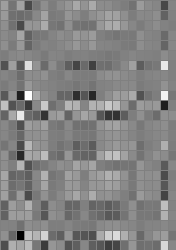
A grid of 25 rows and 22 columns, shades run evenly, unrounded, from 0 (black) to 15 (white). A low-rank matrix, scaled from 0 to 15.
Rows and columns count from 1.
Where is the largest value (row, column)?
10, 4
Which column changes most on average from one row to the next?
3
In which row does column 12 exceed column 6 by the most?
12
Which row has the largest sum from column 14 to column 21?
24
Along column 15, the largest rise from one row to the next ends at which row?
13
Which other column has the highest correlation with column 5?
16
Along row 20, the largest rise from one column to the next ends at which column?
22
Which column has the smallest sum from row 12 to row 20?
21
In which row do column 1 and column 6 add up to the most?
11
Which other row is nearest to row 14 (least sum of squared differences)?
8
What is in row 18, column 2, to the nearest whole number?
6
